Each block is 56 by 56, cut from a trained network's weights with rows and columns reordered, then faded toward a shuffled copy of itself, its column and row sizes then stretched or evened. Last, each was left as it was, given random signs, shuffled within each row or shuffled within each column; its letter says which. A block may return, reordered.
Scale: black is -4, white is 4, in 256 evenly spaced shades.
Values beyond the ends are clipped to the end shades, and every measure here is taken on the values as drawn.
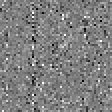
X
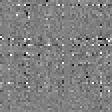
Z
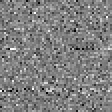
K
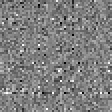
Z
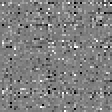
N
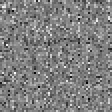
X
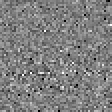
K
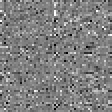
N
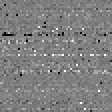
K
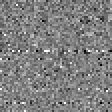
K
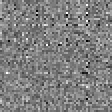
Z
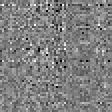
N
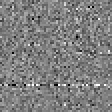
Z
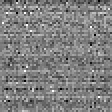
N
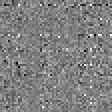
Z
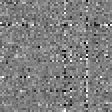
Z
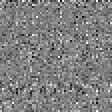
N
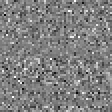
K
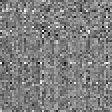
N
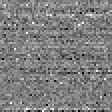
K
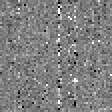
X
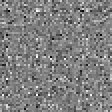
Z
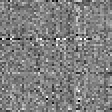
N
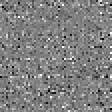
Z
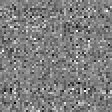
Z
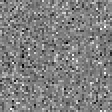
X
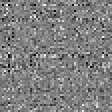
N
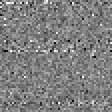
K
